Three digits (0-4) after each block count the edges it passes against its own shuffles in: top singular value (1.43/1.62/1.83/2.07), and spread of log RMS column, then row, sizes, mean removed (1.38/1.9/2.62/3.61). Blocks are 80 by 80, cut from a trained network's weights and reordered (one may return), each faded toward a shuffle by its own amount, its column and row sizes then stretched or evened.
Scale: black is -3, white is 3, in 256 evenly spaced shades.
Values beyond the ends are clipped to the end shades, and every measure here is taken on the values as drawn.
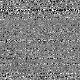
0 0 4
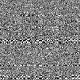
4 0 3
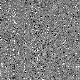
0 2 0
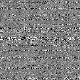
1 1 4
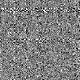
3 2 2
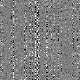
4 4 0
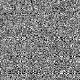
4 1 2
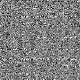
0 0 3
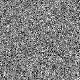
1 1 0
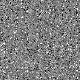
1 2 0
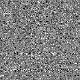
0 1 3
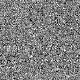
2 1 1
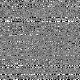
3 1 4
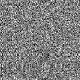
4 1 0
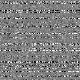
4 1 4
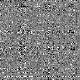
0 3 3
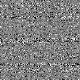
0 1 4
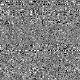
1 2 3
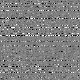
4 0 4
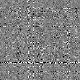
3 2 3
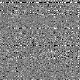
4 2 3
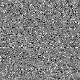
1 0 2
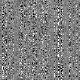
1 4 1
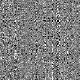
3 3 1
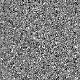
1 2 0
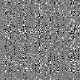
0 4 3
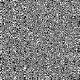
3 2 0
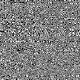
1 1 3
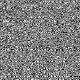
0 0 3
